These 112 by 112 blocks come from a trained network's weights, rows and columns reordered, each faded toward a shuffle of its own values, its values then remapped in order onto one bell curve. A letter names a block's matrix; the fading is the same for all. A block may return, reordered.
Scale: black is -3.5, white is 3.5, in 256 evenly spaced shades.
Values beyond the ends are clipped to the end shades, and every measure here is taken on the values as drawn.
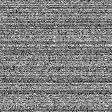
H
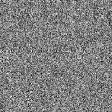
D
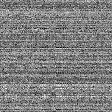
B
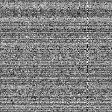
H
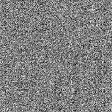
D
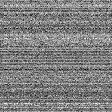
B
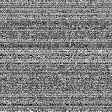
B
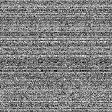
B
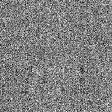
D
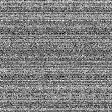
B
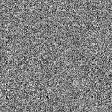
D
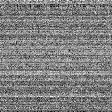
B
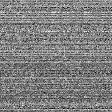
B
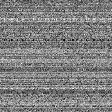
B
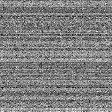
H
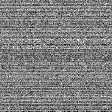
H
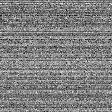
H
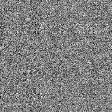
D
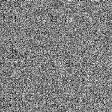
D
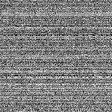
B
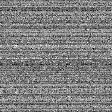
H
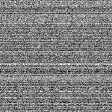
B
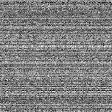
B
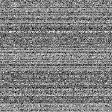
H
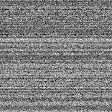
H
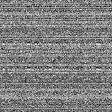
B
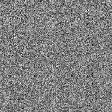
D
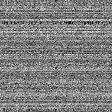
B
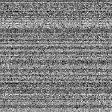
H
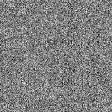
D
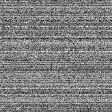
B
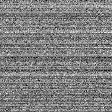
H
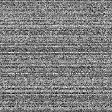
B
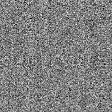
D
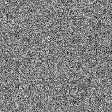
D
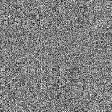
D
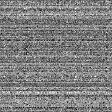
H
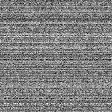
B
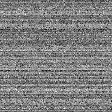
H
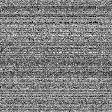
B
